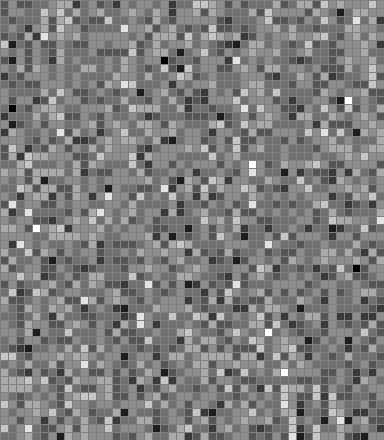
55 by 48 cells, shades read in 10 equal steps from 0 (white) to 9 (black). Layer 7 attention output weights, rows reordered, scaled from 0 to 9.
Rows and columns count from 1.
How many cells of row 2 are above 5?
6
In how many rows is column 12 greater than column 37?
20
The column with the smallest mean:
32
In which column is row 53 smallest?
43
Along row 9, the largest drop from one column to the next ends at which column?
24
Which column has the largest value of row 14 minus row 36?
2
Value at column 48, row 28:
1
